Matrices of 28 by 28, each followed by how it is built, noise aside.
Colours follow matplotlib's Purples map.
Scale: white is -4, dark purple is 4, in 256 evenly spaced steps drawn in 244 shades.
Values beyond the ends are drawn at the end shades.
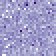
sparse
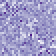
block diagonal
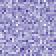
repeating columns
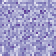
repeating columns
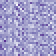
repeating rows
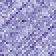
Hankel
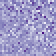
upper triangular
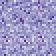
repeating columns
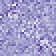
block diagonal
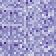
repeating rows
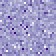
sparse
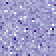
sparse
